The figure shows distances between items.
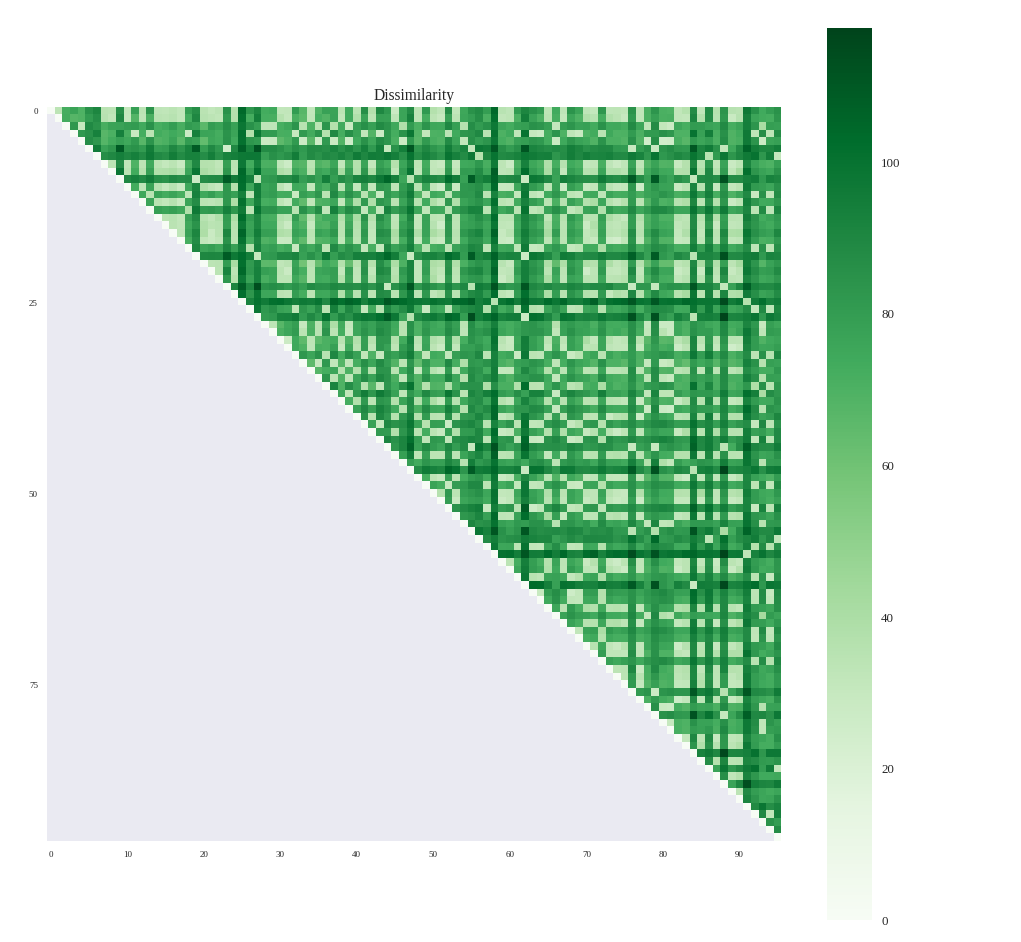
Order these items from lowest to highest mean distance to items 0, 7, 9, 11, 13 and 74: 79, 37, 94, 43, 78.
94, 43, 78, 37, 79
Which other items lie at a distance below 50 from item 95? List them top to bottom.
6, 56, 86
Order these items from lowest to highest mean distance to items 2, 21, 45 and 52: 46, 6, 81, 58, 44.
81, 46, 44, 6, 58
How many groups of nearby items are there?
7
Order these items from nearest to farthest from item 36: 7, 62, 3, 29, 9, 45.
3, 7, 45, 29, 9, 62
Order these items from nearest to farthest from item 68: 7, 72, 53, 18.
18, 72, 7, 53
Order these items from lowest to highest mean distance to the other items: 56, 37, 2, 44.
2, 37, 44, 56
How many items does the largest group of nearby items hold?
41
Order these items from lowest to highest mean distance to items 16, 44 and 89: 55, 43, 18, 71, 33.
71, 55, 33, 18, 43
